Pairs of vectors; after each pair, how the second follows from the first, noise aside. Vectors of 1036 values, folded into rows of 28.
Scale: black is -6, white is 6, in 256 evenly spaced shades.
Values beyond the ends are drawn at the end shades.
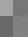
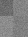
negated, shrunk.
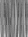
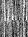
wrapped around, scaled up.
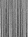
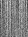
reversed, negated.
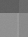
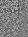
sign-scrambled.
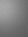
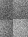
wrapped around.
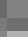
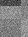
reversed, negated.
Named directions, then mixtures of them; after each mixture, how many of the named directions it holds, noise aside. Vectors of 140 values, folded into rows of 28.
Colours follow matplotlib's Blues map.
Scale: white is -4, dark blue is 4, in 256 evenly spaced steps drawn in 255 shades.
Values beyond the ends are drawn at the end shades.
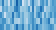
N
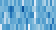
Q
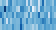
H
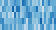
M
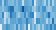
one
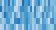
one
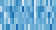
two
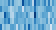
two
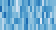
two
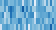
one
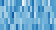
four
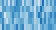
four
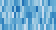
one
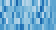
two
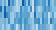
three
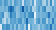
one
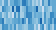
one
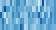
three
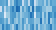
four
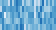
four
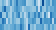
four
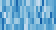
three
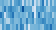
three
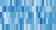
four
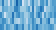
one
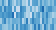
two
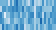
four
